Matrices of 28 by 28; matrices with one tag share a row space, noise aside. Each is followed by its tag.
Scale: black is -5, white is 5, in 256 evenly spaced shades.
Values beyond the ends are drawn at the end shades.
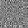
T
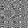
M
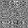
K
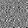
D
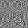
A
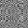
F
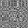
K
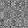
M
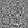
K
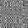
T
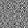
A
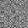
M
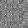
T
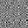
D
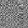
F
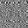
D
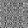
T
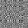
T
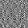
A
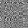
T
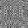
T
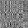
T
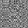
K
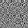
A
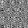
M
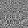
T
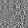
A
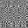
D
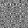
M
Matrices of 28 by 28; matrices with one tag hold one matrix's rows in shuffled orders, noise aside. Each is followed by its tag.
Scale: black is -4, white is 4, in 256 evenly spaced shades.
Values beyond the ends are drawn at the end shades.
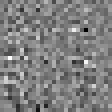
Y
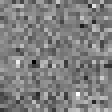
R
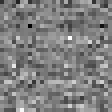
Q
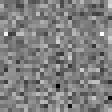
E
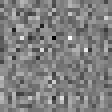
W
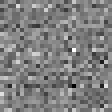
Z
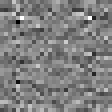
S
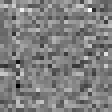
S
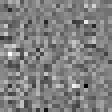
Y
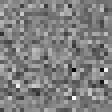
Z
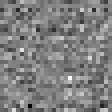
Q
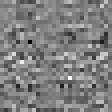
Q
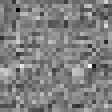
S
